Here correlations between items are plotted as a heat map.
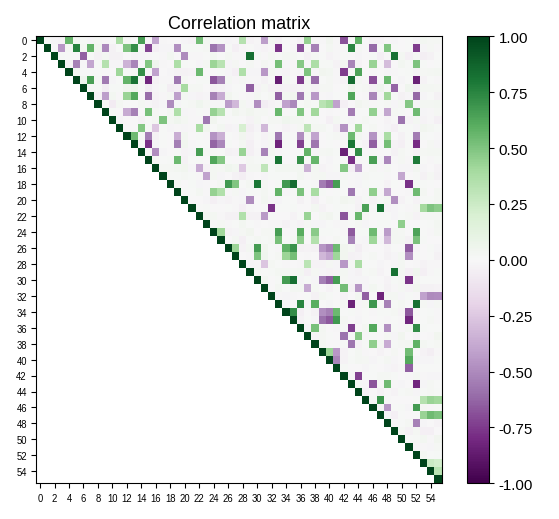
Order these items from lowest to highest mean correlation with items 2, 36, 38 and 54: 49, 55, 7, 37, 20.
7, 20, 37, 55, 49
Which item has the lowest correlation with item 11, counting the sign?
42
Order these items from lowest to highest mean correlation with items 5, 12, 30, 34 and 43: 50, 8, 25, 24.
24, 25, 8, 50
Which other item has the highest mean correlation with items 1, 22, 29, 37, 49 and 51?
2
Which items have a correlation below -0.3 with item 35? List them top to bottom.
8, 39, 40, 51
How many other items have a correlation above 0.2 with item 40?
3
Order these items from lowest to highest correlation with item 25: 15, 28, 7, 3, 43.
43, 7, 28, 3, 15
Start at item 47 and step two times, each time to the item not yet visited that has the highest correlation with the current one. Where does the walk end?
45
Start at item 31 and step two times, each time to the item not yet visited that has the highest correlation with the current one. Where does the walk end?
16
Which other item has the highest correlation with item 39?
51
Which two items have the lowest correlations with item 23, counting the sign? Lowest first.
10, 17
